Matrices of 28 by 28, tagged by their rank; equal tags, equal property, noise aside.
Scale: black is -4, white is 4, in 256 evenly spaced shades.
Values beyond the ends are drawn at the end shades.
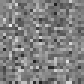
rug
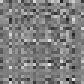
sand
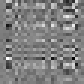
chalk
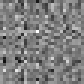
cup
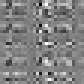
chalk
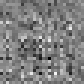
cup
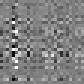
chalk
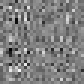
cup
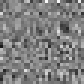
cup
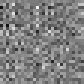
rug
